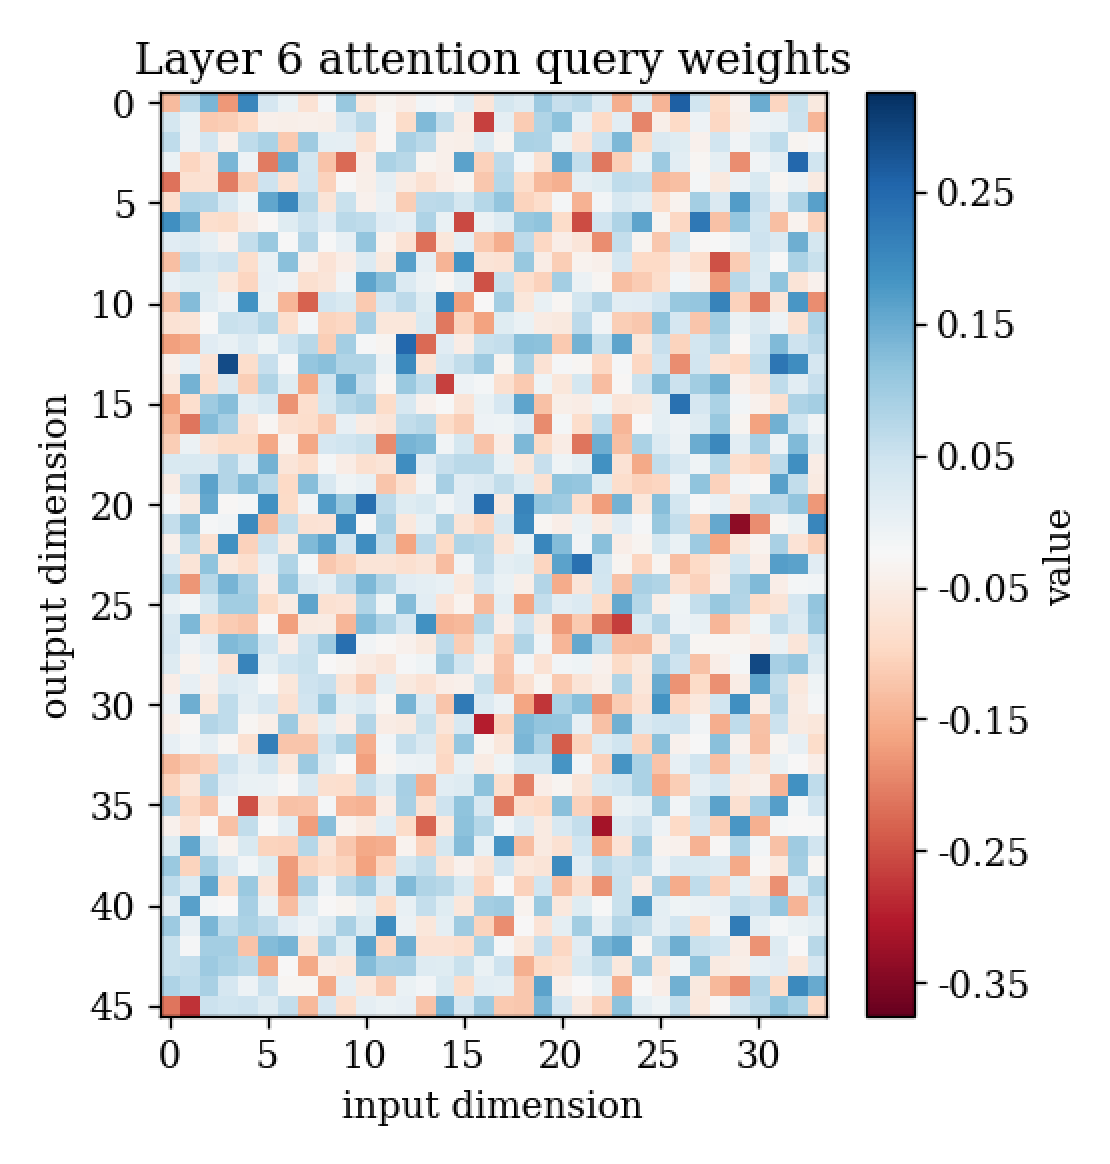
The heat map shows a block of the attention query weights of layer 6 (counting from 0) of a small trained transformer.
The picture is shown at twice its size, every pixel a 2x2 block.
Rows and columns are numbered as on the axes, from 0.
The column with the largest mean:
32
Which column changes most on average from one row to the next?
28
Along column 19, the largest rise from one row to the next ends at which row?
31
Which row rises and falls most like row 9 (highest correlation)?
1
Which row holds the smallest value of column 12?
22
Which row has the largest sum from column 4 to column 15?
20
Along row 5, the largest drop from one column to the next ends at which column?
18
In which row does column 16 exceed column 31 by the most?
34
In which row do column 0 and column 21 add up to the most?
23
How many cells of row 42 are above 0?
20
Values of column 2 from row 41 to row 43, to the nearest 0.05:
0.15 0.1 0.1
